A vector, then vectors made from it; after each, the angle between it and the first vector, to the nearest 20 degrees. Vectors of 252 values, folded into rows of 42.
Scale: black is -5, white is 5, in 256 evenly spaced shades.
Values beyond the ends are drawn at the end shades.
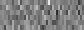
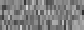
100 degrees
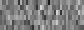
140 degrees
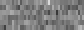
40 degrees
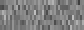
80 degrees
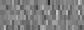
160 degrees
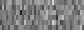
80 degrees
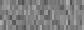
80 degrees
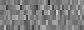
160 degrees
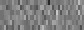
160 degrees
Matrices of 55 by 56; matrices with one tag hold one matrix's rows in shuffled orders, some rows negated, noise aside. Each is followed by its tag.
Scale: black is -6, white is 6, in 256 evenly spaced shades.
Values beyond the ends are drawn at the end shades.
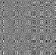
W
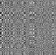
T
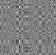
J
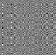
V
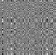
V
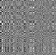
T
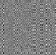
W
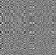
T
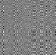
W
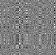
J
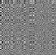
T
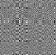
J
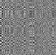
T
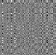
V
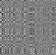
T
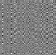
V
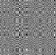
J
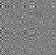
T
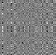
V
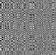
T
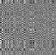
T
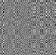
W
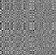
T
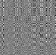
W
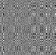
W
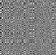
T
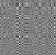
J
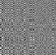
T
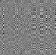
W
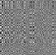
T
